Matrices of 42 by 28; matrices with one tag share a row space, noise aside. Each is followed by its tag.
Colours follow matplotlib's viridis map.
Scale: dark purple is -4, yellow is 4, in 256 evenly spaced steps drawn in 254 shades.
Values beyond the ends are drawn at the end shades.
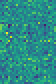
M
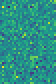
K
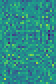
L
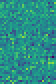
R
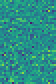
R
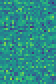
R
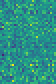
K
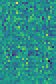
L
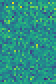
K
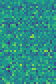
K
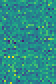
L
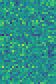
R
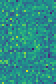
M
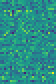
R
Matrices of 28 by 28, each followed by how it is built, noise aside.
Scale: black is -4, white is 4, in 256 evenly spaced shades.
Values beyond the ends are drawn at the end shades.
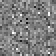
uneven columns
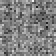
blocks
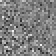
lower triangular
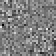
block diagonal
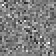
banded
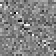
banded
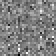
uneven columns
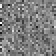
uneven columns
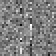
uneven columns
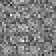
blocks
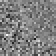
lower triangular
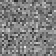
blocks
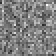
blocks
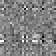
low rank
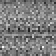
repeating columns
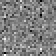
uneven columns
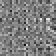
low rank
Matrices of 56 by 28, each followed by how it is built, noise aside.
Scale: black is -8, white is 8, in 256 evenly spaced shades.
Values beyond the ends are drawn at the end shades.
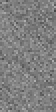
Toeplitz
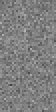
noise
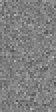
noise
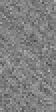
Toeplitz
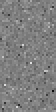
sparse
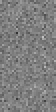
uneven columns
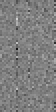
uneven columns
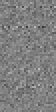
uneven rows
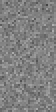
noise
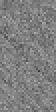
Toeplitz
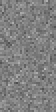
noise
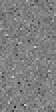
sparse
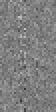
uneven columns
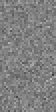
noise
